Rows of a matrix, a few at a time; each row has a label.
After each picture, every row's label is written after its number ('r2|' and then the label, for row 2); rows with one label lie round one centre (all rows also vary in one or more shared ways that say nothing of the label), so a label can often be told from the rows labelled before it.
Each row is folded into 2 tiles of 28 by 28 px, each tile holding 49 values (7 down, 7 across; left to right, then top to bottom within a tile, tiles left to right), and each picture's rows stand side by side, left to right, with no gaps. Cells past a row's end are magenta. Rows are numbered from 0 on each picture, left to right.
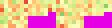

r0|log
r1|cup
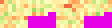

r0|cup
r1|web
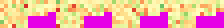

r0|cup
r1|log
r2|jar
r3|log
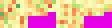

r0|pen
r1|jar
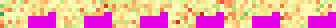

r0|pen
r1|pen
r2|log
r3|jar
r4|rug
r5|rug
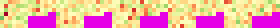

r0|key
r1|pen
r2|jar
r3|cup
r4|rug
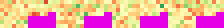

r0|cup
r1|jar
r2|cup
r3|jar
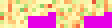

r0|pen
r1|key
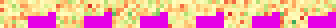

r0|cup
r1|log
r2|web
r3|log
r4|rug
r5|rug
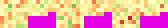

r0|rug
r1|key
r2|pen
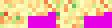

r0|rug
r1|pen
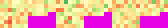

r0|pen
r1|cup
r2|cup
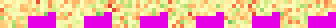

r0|key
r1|web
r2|cup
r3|cup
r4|web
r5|pen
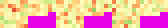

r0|log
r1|rug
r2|cup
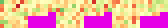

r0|log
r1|key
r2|rug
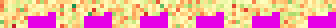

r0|cup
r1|key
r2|cup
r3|jar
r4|jar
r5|cup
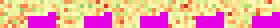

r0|cup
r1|pen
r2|pen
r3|log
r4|jar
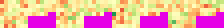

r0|cup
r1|rug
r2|pen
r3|log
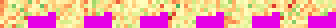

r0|cup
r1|web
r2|rug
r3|rug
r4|pen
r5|web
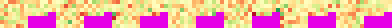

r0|key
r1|web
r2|rug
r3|web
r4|web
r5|pen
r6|jar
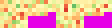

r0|cup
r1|pen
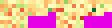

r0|jar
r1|cup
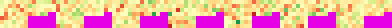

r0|web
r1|log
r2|web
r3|pen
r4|web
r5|key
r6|log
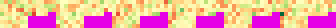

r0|jar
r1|log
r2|web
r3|web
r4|jar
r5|pen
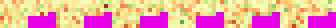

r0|rug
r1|pen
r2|jar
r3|web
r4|jar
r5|jar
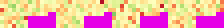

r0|cup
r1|cup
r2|pen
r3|cup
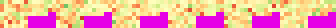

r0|log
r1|cup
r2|cup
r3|jar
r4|pen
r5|rug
